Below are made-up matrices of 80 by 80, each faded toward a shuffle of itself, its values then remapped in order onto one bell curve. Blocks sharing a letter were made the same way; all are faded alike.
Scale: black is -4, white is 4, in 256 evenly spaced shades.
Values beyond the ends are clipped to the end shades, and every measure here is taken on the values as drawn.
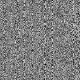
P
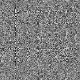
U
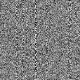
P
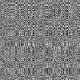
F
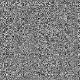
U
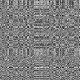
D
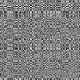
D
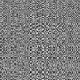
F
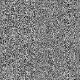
P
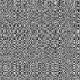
F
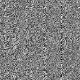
U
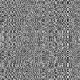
F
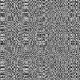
F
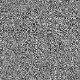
U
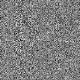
U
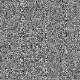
U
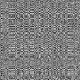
D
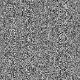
P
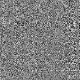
U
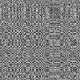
D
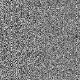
P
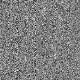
P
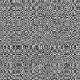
D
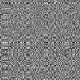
D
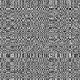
D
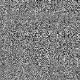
U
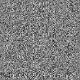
U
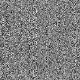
P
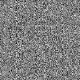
P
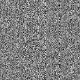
P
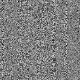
P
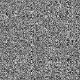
U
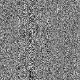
P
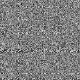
U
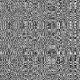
F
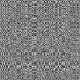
D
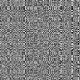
F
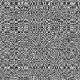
D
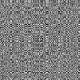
D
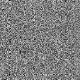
U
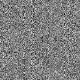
P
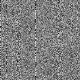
P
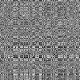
D
